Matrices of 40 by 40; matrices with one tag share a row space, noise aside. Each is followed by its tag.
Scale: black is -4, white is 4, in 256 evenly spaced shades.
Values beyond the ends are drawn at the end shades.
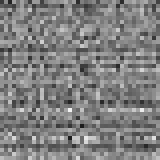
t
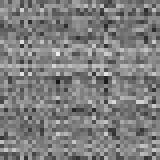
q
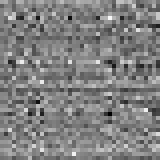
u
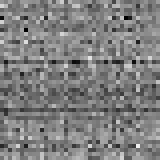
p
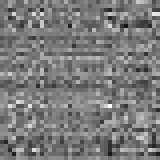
u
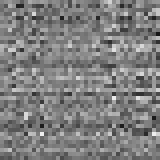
u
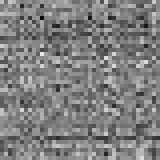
q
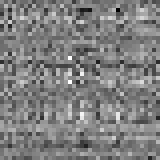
t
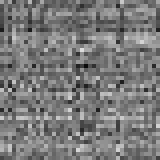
t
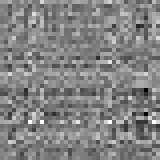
u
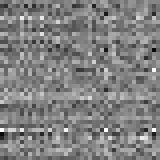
q
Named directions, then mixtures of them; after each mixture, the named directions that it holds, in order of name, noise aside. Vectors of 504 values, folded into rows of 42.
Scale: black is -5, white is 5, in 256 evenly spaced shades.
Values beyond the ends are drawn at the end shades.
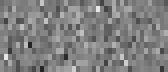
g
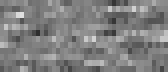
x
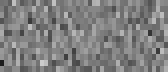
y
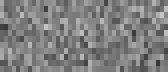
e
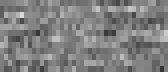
g, x.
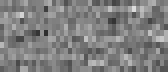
e, x, y.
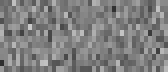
y.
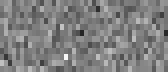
e, g, y.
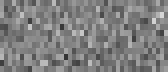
e, y.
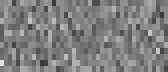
y.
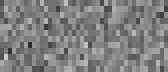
e, g.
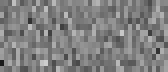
y.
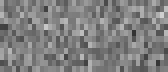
e.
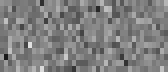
g.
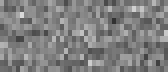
e, x.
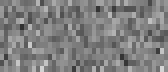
g, x, y.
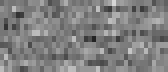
g, x.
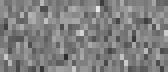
e, g.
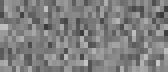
e.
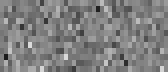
g.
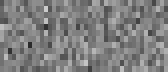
e, g, y.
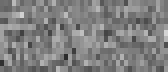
g, x, y.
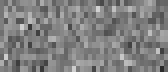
g, x, y.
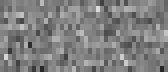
g, x.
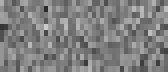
e, y.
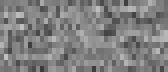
g, x.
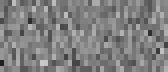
y.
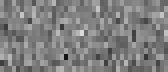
e, g, y.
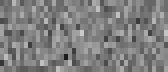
g, y.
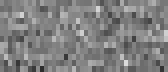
e, g, x.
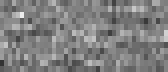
e, x, y.
